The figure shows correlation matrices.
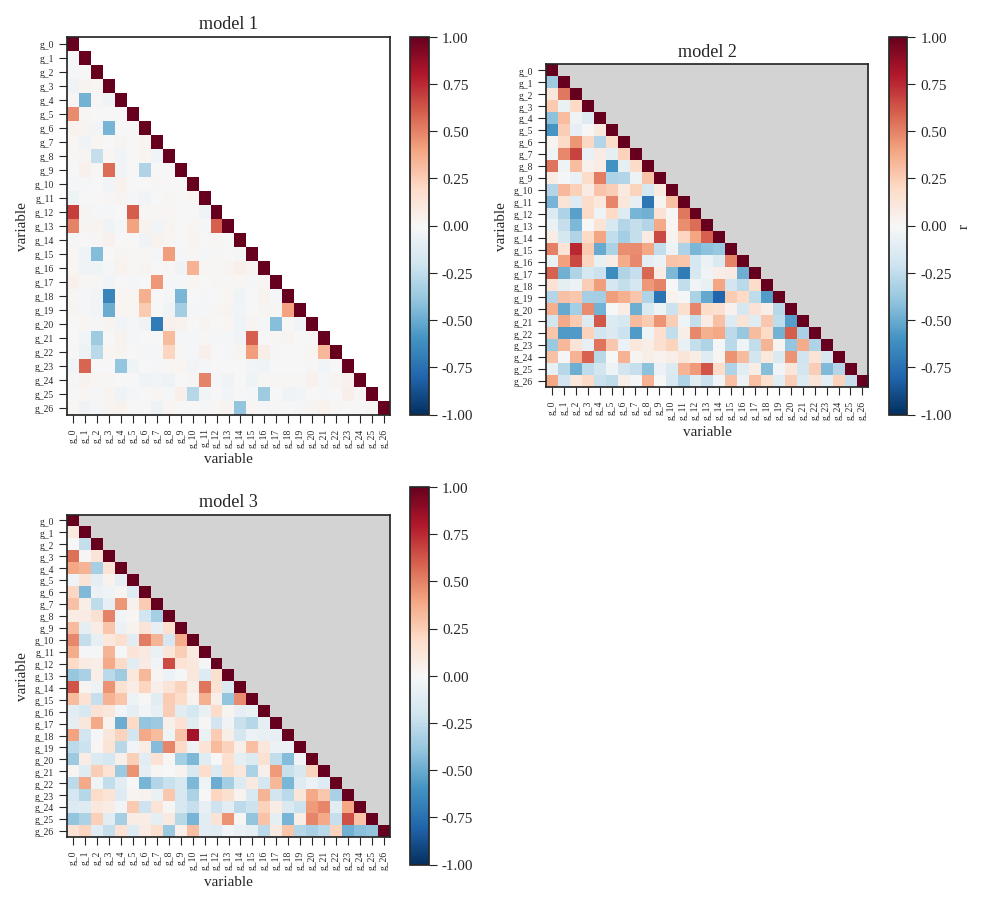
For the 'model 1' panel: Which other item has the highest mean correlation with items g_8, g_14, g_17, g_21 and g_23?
g_15
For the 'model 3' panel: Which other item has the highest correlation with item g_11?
g_14
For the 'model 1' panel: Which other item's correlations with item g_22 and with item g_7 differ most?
g_20
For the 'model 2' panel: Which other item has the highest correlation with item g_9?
g_14
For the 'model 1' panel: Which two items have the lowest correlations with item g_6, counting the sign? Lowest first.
g_3, g_9
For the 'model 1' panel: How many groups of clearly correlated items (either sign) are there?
8
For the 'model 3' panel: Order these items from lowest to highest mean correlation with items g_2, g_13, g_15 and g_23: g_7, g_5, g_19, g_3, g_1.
g_1, g_7, g_5, g_3, g_19
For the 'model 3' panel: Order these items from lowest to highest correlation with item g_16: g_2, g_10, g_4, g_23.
g_10, g_4, g_2, g_23
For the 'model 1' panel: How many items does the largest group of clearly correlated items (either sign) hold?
5
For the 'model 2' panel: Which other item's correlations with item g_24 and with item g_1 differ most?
g_20
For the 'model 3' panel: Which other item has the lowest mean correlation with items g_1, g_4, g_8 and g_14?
g_13
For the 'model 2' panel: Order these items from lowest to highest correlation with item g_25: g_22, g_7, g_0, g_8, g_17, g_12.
g_8, g_7, g_0, g_17, g_22, g_12
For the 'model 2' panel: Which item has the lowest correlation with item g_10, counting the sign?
g_17
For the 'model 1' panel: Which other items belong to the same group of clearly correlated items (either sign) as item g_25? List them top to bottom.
g_10, g_16
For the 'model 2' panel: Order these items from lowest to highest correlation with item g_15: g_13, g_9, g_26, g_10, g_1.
g_13, g_9, g_10, g_1, g_26
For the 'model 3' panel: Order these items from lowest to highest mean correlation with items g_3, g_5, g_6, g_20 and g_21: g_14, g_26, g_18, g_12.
g_26, g_18, g_12, g_14
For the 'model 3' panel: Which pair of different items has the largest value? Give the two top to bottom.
g_10, g_18
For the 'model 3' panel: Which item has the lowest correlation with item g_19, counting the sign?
g_7
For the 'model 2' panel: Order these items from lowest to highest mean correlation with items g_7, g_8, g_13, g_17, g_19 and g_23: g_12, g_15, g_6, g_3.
g_12, g_3, g_6, g_15
